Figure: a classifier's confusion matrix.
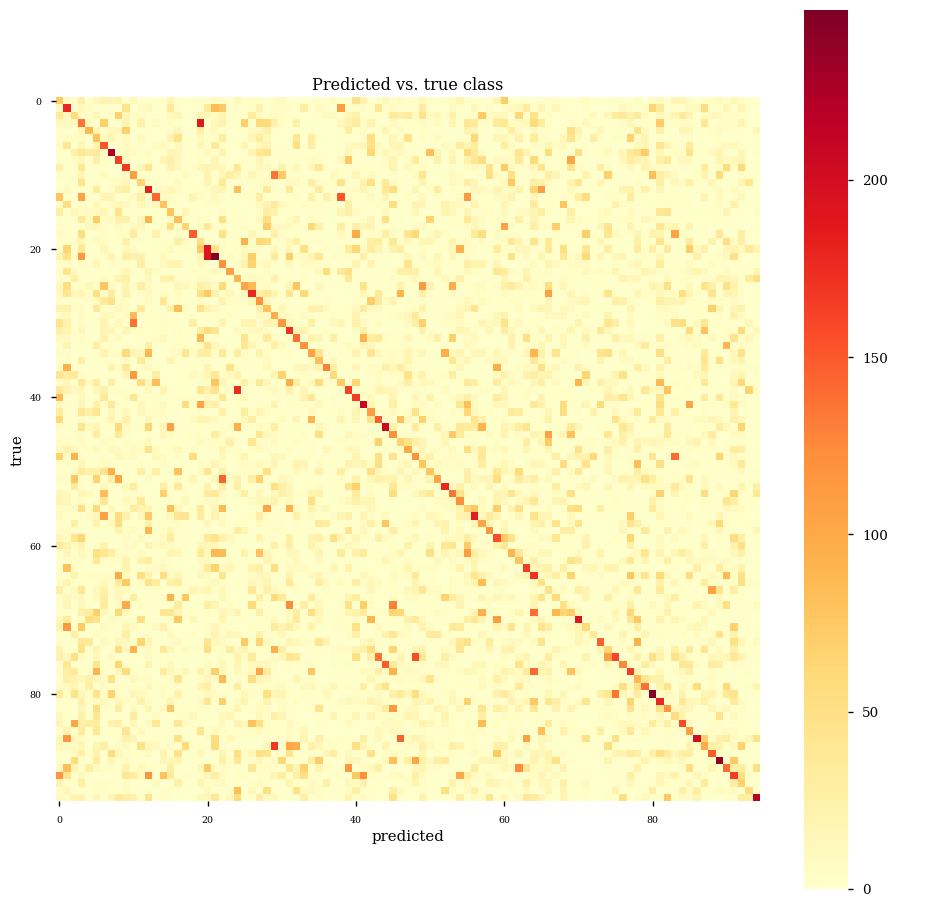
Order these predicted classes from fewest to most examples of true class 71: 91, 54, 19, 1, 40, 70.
19, 70, 54, 40, 91, 1
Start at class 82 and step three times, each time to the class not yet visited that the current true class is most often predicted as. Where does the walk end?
88
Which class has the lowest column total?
72
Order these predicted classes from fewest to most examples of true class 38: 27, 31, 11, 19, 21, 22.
19, 22, 27, 11, 21, 31
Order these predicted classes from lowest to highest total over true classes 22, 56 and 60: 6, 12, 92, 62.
62, 92, 12, 6
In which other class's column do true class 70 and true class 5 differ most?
59
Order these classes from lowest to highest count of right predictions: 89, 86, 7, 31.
31, 86, 7, 89
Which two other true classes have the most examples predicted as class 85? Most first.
41, 20
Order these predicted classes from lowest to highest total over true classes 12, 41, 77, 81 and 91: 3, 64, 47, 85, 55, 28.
47, 3, 28, 85, 55, 64
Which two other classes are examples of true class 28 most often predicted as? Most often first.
16, 88
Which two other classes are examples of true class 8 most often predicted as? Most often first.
69, 39
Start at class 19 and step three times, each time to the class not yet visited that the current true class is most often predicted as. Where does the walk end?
78
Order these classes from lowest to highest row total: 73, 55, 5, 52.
5, 52, 73, 55
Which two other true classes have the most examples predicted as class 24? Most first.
39, 44
